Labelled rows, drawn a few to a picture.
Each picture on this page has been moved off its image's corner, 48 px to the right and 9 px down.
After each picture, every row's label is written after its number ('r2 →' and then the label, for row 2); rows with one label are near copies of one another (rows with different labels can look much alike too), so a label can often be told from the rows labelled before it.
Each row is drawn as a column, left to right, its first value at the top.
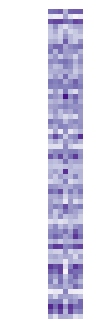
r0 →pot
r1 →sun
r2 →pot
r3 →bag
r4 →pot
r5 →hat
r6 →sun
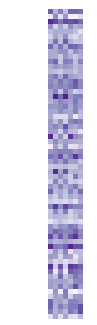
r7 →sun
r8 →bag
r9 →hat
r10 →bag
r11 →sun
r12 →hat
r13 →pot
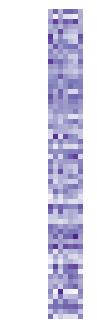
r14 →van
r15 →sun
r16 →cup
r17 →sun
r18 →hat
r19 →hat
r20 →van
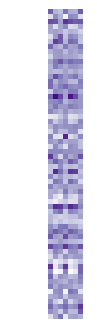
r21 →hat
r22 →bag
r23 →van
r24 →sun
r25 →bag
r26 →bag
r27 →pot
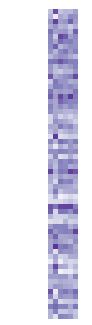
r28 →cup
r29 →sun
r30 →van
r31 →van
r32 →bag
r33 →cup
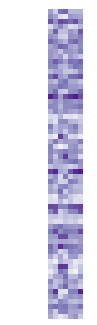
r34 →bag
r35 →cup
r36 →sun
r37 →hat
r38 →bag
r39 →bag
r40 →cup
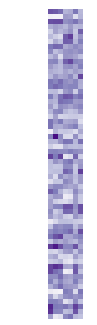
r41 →pot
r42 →sun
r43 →hat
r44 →van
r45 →van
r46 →pot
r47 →cup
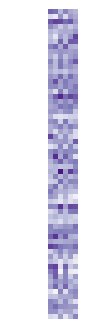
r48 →sun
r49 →hat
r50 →bag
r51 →hat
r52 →bag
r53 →van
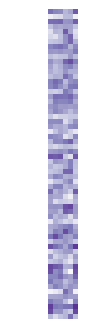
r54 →pot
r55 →hat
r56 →hat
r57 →cup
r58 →van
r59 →pot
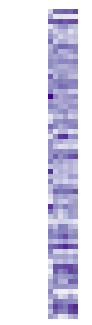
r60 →bag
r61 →pot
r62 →sun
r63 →sun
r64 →pot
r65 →pot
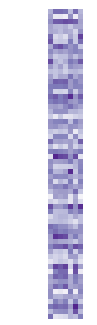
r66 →van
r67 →hat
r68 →hat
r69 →hat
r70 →bag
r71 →pot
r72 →van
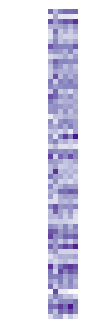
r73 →hat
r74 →cup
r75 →pot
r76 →sun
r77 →pot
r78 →sun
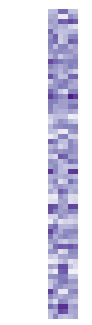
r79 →cup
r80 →van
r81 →pot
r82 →pot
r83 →bag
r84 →bag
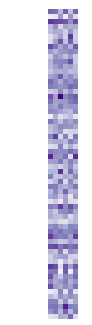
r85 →hat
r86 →sun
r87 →bag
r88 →pot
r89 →van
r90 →hat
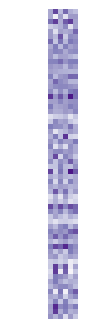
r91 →bag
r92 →pot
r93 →van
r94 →sun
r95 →bag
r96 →cup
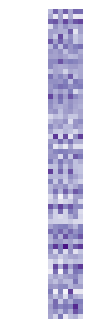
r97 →bag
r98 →sun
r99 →van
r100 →sun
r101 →cup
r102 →pot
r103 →sun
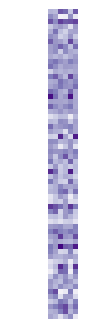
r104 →bag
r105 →cup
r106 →sun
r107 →pot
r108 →bag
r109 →sun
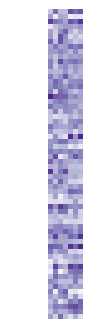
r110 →bag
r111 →hat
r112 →van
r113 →cup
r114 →sun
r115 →pot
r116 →sun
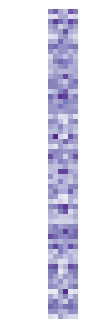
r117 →hat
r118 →sun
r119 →bag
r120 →cup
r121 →sun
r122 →hat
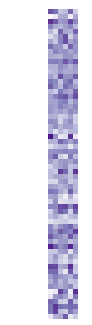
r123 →sun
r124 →pot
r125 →cup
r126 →van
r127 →sun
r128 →cup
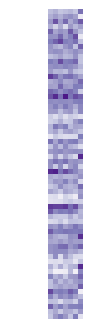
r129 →cup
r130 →bag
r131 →van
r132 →bag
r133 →cup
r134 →van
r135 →hat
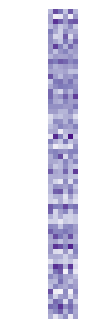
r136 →cup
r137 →sun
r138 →pot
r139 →van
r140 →sun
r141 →bag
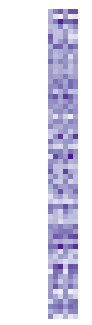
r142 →van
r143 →hat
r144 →sun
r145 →bag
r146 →hat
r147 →sun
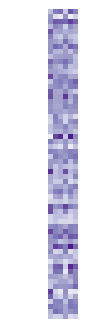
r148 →cup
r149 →sun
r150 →sun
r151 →bag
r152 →sun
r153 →hat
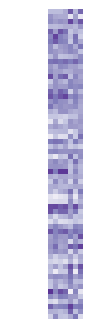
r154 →cup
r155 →van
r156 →cup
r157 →cup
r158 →pot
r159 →van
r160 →sun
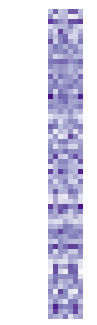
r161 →bag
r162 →pot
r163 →cup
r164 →van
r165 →sun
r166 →pot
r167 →bag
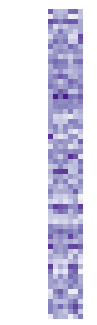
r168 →sun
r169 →bag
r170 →cup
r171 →bag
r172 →hat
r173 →pot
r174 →van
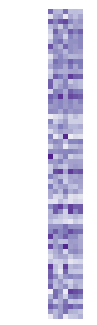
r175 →hat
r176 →cup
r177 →bag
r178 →sun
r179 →cup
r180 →cup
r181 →cup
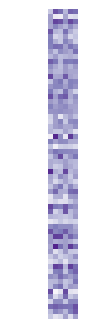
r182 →cup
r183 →sun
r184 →hat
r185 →cup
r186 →sun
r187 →pot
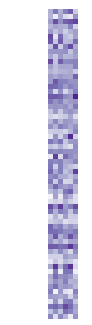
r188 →van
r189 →hat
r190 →van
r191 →pot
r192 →sun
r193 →bag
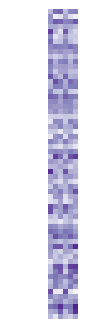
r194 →cup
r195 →hat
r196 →pot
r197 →cup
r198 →hat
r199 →pot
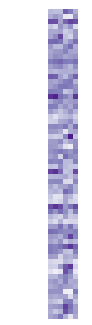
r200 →bag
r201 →bag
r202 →van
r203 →pot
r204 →sun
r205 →bag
